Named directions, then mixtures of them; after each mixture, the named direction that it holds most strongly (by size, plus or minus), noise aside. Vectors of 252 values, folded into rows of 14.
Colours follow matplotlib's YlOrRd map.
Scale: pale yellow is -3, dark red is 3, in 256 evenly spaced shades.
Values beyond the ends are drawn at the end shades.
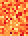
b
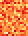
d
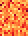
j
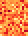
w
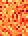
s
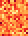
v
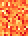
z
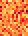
s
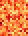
v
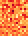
s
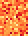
b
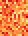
s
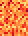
j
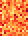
j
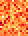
j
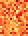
b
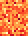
d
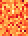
w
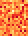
w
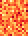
s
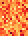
b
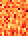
j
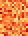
w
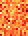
j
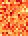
s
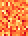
z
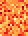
w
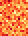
d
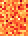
d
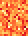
z
